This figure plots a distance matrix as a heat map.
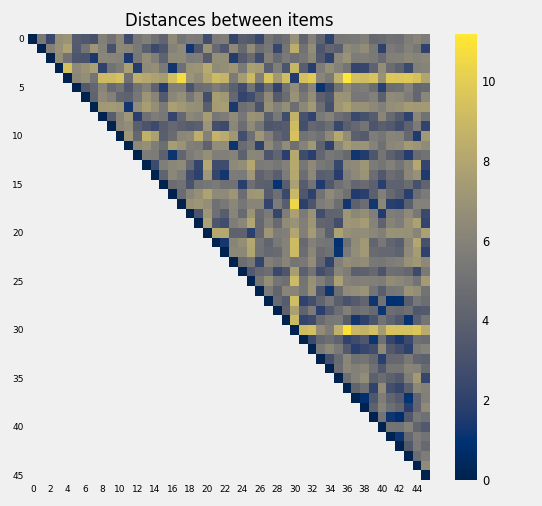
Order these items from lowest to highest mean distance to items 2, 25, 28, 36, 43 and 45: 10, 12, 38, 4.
12, 38, 10, 4
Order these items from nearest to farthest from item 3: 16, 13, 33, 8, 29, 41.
16, 8, 29, 41, 33, 13
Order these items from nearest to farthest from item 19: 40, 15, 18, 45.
45, 18, 40, 15
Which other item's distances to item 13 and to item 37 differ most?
38
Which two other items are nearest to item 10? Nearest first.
44, 24
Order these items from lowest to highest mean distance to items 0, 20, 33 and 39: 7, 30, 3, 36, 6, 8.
6, 7, 36, 8, 3, 30
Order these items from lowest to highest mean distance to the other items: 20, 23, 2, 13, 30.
2, 23, 13, 20, 30
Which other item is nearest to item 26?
34
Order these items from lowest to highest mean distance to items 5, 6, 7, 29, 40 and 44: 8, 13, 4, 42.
42, 8, 13, 4
